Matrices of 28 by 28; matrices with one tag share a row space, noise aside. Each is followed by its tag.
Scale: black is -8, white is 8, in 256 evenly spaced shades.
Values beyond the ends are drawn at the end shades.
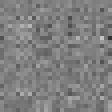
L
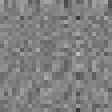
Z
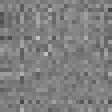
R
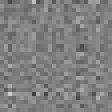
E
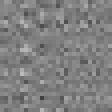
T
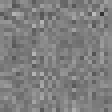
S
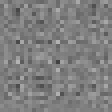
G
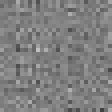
L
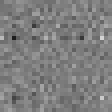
S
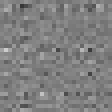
T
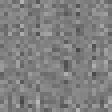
Z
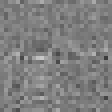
G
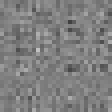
L
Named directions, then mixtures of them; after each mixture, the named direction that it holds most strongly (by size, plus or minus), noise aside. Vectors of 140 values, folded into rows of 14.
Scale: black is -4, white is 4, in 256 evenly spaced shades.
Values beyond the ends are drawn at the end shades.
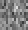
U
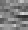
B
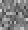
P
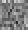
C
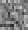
C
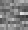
B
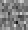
C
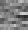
B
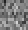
U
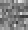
B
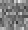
P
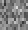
U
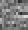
B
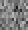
U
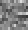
B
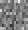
P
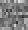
C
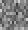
P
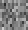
U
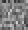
C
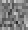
C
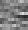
B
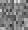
C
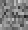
B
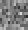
P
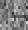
U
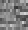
B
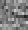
B
